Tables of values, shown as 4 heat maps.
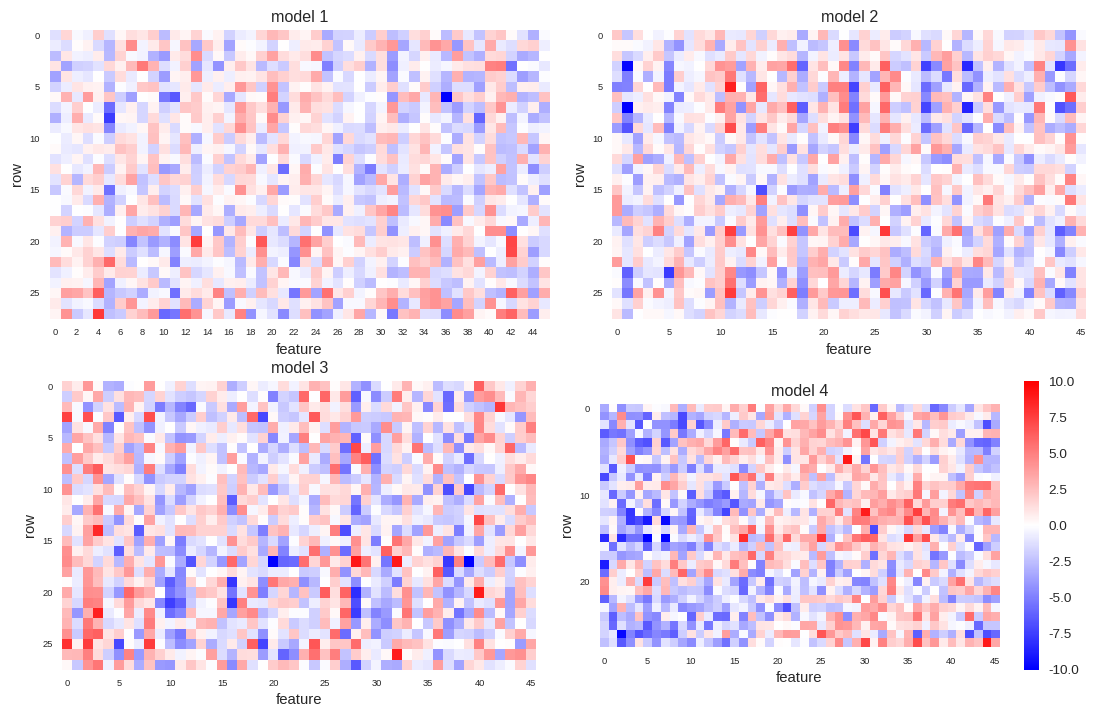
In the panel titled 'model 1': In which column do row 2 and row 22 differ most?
5
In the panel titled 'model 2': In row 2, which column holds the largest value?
32
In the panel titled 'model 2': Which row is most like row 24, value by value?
4
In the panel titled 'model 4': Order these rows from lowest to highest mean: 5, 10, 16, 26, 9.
26, 16, 10, 5, 9
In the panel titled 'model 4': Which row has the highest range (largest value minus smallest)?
15
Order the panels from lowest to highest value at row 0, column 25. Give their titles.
model 1, model 2, model 3, model 4
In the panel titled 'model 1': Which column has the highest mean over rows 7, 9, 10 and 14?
17
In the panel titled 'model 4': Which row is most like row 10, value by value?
24
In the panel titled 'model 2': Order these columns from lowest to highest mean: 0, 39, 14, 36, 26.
39, 0, 14, 36, 26
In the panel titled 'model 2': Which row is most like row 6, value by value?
16
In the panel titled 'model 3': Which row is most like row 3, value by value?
25
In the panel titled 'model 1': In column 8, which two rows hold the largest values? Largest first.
3, 19
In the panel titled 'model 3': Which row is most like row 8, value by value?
24
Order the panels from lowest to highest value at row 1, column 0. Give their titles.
model 4, model 3, model 1, model 2
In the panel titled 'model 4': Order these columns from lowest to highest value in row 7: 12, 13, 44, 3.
12, 44, 3, 13
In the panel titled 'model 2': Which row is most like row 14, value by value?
10
